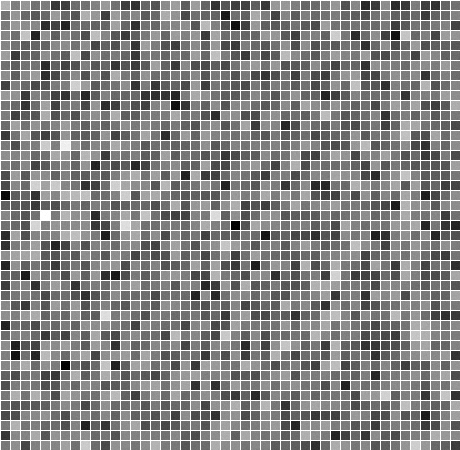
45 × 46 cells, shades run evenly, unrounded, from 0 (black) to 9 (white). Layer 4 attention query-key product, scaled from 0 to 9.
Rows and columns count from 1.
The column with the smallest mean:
38
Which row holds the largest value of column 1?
1
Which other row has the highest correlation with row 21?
34
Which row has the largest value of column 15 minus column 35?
39
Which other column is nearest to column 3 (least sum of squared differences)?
19
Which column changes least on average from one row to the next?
35
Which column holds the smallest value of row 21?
40
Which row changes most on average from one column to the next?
4
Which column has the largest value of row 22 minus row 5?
5
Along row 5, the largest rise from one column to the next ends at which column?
15
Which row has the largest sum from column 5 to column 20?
20
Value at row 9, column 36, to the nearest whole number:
7
